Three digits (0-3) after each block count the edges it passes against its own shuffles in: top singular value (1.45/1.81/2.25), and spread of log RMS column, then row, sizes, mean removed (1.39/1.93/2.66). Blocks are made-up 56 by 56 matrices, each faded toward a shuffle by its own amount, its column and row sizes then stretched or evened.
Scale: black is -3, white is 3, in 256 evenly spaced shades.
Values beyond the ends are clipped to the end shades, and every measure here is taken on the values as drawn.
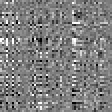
3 3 3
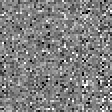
1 2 0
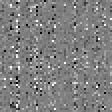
1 3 1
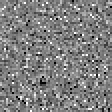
1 0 0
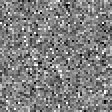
0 1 0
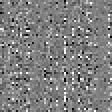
1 3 2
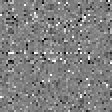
1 1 1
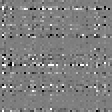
2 2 3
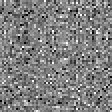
2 0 0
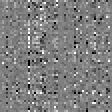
2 3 1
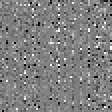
0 3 1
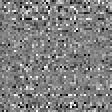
2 2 3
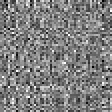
3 2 1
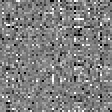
2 2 2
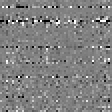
1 2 3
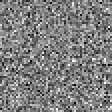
1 0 0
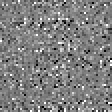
1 1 2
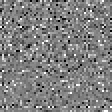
2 0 2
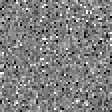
0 1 0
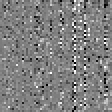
2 3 0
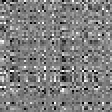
3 3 3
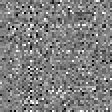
2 2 1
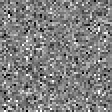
0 2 0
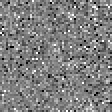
0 0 1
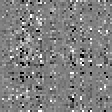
0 3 2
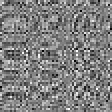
3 2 2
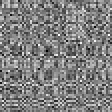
3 0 2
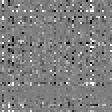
1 3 3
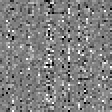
0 3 0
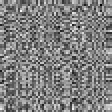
3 1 0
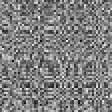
3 0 1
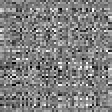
3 2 3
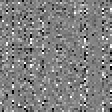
2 3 0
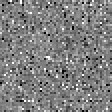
0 1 1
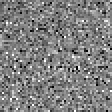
0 0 1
